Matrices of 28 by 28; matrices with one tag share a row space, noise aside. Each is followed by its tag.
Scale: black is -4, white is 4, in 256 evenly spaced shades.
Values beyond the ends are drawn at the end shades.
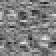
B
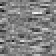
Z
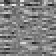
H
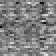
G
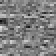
G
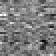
G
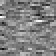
Z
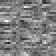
H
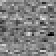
G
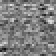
G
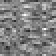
H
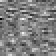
B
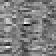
H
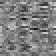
B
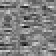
H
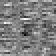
H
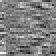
Z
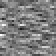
Z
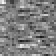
Z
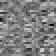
G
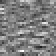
Z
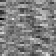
Z
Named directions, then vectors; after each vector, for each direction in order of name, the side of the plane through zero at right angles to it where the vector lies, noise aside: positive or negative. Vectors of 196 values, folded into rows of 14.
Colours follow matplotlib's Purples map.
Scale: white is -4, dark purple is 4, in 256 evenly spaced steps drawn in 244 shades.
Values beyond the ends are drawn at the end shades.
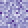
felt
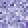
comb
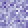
positive, negative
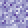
positive, negative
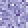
negative, negative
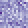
positive, positive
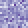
negative, negative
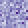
negative, positive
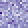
positive, positive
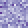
positive, positive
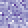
negative, negative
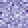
positive, positive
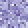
negative, negative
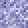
positive, negative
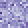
positive, positive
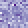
negative, negative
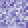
positive, negative
